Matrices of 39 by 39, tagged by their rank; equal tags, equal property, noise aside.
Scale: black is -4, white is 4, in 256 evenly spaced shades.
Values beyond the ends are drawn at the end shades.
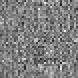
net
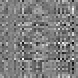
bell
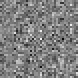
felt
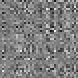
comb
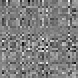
bell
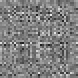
comb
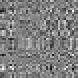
comb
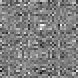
comb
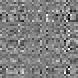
bell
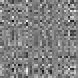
bell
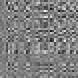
bell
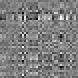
bell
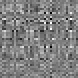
bell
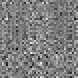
felt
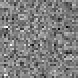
net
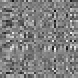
bell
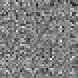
net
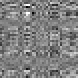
bell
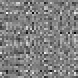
comb
